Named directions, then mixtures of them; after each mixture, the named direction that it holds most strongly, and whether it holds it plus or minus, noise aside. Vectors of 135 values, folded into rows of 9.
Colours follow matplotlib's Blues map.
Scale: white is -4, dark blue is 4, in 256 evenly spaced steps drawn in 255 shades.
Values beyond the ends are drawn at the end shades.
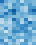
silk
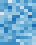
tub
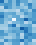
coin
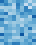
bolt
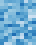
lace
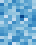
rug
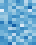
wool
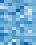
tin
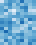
silk, minus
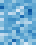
tin, minus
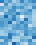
rug, minus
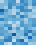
wool, minus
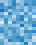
bolt, minus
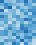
coin, plus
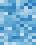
bolt, minus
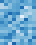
rug, minus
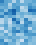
silk, plus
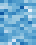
tin, plus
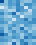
tin, plus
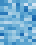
bolt, plus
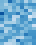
tub, minus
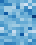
bolt, plus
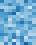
tin, plus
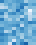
tin, plus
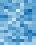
tin, minus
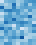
coin, minus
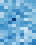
coin, minus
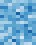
tin, minus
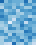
wool, minus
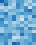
bolt, plus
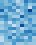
wool, minus
